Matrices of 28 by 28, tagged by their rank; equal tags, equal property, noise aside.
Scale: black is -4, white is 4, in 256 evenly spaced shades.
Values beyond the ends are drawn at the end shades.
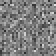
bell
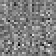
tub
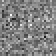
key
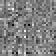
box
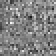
key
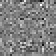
box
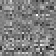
box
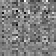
box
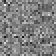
bell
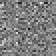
tub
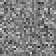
bell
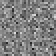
key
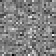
bell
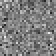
tub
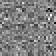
box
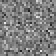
bell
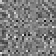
key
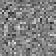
tub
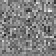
tub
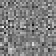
box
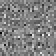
bell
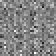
key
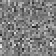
tub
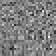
key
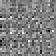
box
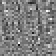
key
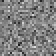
bell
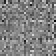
key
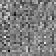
tub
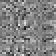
key
